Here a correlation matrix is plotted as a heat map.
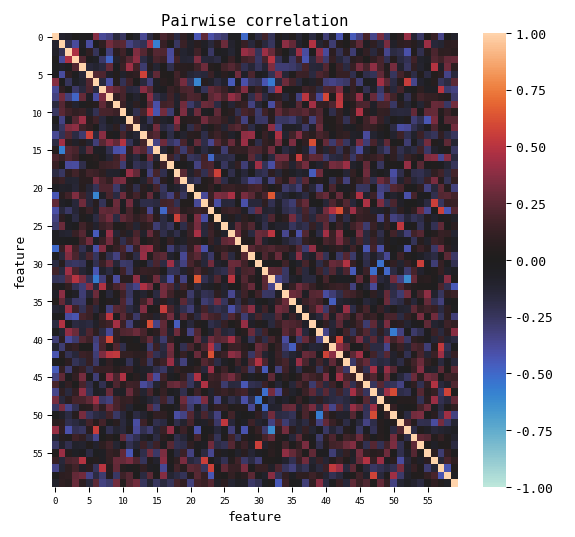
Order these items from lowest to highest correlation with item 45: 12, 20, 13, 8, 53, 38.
20, 13, 12, 38, 53, 8
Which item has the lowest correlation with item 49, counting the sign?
31
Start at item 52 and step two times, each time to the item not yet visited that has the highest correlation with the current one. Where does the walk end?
48
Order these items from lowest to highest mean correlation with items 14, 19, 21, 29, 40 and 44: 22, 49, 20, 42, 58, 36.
22, 36, 20, 58, 49, 42
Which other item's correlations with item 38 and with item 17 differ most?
14
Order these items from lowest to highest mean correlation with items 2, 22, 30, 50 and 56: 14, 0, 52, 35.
35, 52, 14, 0
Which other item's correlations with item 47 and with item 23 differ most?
58
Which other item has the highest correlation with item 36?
16
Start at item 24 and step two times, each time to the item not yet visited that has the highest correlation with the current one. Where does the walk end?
11
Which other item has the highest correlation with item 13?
5
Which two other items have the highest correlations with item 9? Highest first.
42, 38
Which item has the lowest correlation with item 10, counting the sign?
15
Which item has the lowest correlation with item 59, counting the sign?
33
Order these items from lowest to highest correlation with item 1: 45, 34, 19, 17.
17, 19, 45, 34
